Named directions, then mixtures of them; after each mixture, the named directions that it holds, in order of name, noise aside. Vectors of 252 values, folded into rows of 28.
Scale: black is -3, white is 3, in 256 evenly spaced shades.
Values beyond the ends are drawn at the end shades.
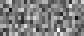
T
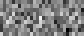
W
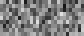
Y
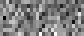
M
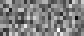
T.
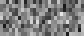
Y.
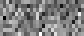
M.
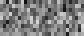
Y.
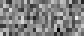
T.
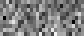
M.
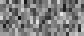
Y.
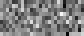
W, Y.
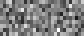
T.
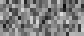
Y.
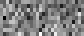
M.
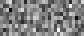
T.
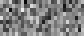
T, Y.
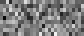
M, Y.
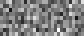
T.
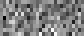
M.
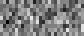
W, Y.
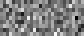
T, W.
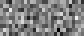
T.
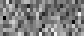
M.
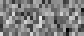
W.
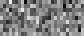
T, Y.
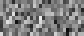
W.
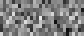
W.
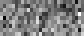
M, Y.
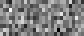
T.
